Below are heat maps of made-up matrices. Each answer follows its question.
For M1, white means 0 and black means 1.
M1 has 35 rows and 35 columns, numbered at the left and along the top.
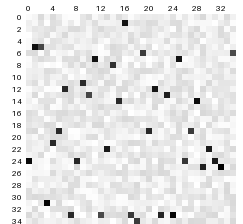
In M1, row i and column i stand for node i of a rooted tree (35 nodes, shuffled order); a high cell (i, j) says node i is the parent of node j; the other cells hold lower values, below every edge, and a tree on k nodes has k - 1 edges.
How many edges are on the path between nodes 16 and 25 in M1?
8
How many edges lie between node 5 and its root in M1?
4
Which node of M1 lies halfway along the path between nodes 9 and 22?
7
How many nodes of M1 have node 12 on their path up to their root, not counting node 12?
12
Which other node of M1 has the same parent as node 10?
23
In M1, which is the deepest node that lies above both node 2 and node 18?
6
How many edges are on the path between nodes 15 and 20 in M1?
8
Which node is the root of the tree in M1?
33
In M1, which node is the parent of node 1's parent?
19
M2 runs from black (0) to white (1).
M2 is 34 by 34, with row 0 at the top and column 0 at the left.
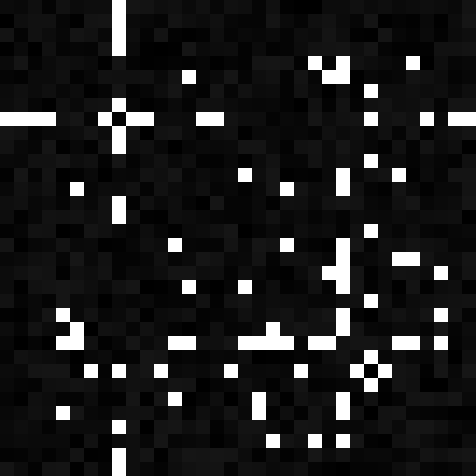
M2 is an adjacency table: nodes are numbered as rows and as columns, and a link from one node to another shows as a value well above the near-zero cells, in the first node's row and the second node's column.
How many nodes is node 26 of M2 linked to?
7
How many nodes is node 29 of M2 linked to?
3
